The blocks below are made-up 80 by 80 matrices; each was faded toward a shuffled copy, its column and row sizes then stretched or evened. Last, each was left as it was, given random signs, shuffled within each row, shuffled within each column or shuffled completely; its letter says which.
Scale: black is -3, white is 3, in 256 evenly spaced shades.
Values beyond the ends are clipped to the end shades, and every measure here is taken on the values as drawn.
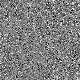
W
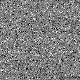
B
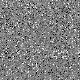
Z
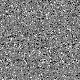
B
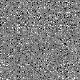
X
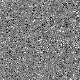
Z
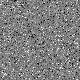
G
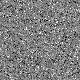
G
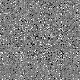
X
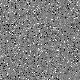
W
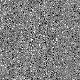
W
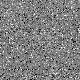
B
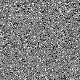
B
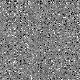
X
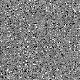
X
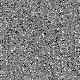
W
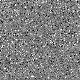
B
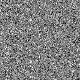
W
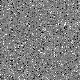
W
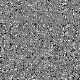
Z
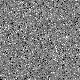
G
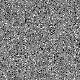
W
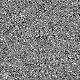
B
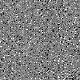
X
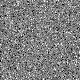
G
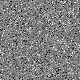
G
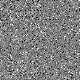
Z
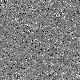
G
